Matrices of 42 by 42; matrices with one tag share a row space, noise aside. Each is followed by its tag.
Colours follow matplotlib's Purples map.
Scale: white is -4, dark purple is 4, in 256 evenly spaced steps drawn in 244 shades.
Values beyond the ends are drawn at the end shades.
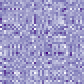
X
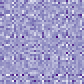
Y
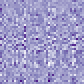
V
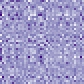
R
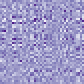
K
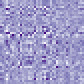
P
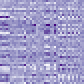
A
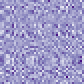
Y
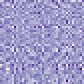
Y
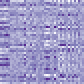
A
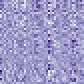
V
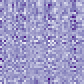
V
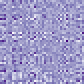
K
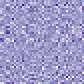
Y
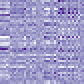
A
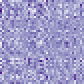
R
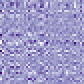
R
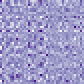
R
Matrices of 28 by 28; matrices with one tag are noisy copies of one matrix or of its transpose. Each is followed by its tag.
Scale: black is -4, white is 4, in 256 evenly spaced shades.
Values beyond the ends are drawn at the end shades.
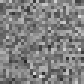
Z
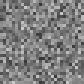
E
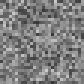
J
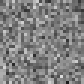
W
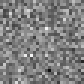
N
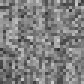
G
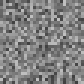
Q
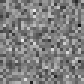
E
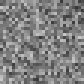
W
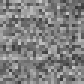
G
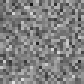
E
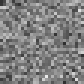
W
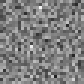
E
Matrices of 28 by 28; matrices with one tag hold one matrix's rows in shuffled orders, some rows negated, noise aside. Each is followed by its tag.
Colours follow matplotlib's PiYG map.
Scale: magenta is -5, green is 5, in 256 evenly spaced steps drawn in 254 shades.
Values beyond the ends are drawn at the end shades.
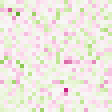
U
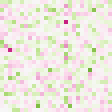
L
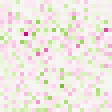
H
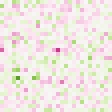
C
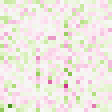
L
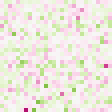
H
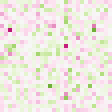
L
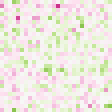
C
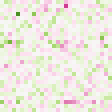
U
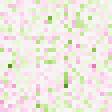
L
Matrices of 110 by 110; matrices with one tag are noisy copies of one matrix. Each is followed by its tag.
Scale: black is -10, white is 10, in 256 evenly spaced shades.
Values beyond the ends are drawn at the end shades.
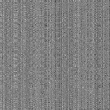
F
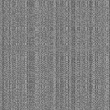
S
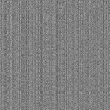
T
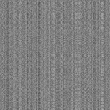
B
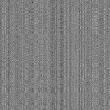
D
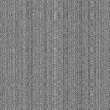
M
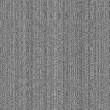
M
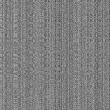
F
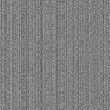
T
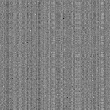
B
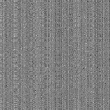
F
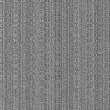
F
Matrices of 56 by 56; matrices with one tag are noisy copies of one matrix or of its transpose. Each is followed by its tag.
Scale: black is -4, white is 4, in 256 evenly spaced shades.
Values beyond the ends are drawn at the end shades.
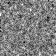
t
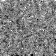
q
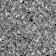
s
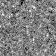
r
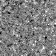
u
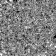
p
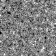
u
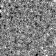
p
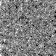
q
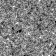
s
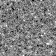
u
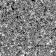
u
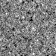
s
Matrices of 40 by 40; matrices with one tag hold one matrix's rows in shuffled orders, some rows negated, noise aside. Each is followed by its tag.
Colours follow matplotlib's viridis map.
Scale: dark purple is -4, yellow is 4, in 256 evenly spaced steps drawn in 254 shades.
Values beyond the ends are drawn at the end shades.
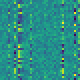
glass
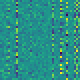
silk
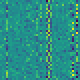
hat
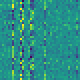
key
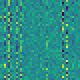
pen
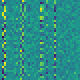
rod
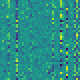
silk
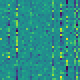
silk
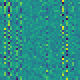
pen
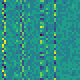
rod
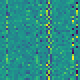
hat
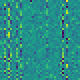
pen
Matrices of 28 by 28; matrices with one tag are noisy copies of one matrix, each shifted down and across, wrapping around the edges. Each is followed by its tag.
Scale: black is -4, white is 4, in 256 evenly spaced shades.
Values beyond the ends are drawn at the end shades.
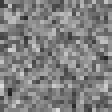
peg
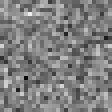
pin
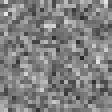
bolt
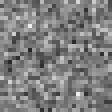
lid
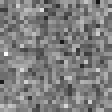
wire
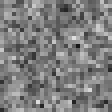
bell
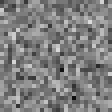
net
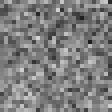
pin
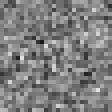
lid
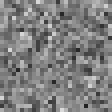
peg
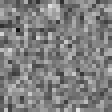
peg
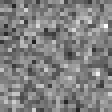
bolt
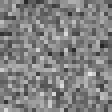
net
